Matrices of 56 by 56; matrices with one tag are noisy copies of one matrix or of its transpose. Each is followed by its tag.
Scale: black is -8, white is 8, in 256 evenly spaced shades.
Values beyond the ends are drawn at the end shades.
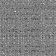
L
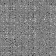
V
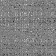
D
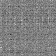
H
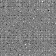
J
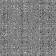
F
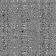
F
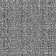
F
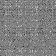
V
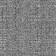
J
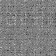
H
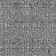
F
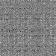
L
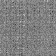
H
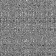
D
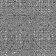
J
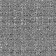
H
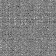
H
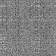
J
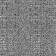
J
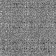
F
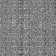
D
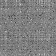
J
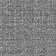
H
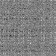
L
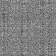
F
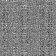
F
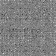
L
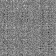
F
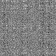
F
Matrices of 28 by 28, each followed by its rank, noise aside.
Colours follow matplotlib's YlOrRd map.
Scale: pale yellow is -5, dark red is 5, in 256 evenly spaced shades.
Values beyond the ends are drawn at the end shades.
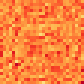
six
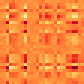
one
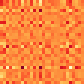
two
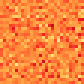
six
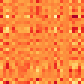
two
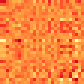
three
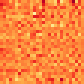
six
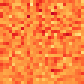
six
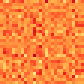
four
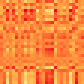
two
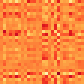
two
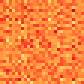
six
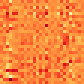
four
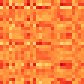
two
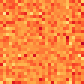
six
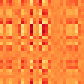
one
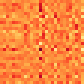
four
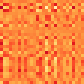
two
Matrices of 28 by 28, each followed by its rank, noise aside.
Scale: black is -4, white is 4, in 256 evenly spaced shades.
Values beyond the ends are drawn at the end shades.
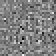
five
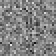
six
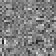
four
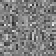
four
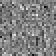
six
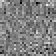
six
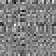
three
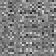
five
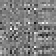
three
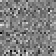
five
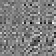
four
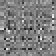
three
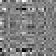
three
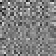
three
